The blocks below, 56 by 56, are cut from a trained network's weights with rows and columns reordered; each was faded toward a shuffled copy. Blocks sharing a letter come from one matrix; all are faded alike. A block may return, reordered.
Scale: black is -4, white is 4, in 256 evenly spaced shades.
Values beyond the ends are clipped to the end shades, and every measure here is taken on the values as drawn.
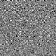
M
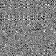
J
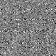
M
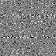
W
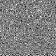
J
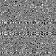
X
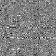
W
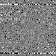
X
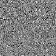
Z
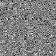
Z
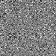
Z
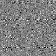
W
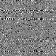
X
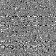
X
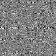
M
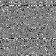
X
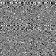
X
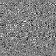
J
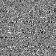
M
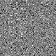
Z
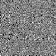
Z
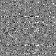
J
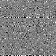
X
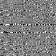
X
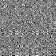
J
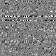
X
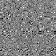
W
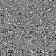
W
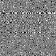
X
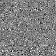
M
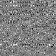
J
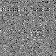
X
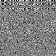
X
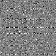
W
